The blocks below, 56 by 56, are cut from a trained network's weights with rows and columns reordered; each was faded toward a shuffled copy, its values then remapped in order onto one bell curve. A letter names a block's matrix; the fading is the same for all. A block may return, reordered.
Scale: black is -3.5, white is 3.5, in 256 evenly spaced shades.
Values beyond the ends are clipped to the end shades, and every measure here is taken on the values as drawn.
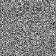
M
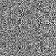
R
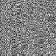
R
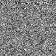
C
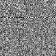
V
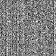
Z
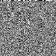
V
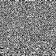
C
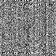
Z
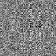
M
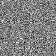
C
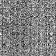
Z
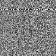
V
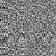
R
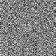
R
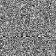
V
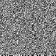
V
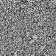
C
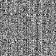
Z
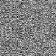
R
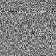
M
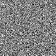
C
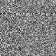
V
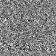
C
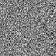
R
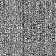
Z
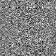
V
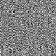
R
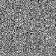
R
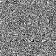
C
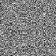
R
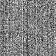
Z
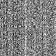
Z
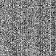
Z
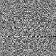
M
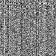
Z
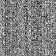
Z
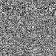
C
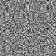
R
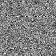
C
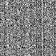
Z
